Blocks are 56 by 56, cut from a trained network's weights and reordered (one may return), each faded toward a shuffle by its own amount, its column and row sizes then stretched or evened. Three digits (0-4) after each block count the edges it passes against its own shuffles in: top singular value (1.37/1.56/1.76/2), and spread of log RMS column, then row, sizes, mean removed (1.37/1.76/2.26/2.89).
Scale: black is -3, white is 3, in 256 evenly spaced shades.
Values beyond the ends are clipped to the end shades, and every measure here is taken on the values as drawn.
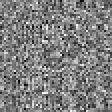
4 2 0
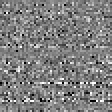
2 0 4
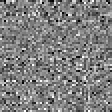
4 0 3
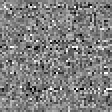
1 1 3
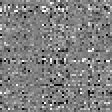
2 3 3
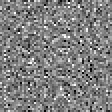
3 3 0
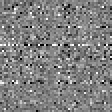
2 2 3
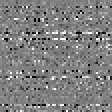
3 2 4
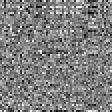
4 1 3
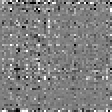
2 3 4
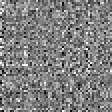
3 2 2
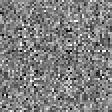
3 1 1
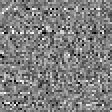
0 0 3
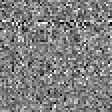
2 1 2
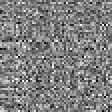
3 0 3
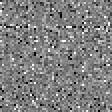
1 1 1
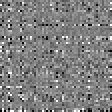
2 3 4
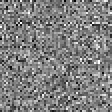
2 0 2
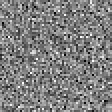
0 1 0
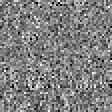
2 0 1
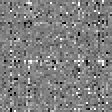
1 3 2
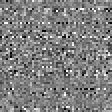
0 1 4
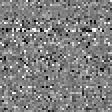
1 0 3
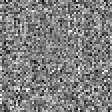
1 1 0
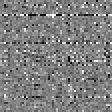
4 1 3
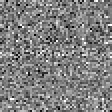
0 0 2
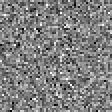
0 0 0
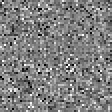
2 1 1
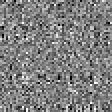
3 1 2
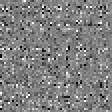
0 3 3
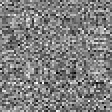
4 0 1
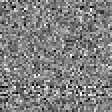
2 1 2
